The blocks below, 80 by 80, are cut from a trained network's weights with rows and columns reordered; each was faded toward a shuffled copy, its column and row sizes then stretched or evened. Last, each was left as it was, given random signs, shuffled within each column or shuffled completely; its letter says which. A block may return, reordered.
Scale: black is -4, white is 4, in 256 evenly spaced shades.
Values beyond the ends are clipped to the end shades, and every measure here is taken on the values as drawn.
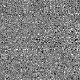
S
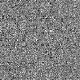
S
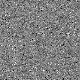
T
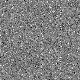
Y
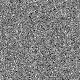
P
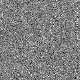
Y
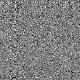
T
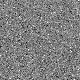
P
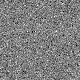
P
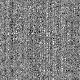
S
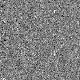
Y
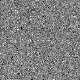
T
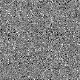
T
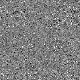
S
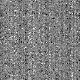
S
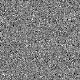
T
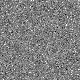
P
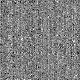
S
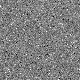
P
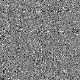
T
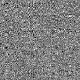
S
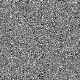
T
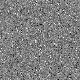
Y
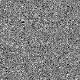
T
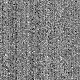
Y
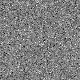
P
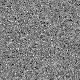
P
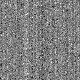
Y
